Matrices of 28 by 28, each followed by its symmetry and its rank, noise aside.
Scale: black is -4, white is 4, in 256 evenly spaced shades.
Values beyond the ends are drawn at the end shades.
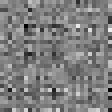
no symmetry, rank four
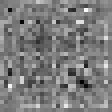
symmetric, rank four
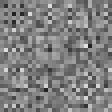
symmetric, rank four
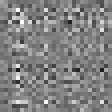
no symmetry, rank three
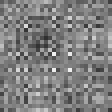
symmetric, rank three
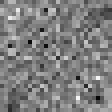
symmetric, rank six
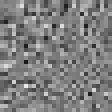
antisymmetric, rank six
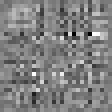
no symmetry, rank four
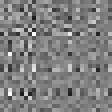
no symmetry, rank three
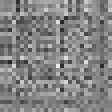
no symmetry, rank four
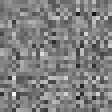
antisymmetric, rank four
